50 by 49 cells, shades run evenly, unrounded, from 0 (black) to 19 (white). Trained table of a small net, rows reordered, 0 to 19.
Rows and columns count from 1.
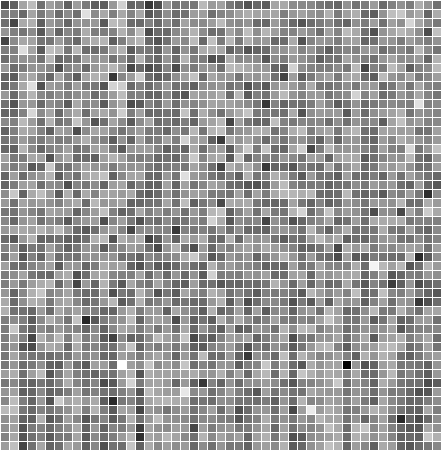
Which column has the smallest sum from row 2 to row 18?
18
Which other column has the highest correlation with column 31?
6
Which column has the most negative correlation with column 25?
26
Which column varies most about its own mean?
16
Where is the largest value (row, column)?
41, 14
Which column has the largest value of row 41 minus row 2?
17
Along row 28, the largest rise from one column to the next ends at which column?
39
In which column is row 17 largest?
46
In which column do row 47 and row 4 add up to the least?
48
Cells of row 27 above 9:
24
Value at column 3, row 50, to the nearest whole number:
5
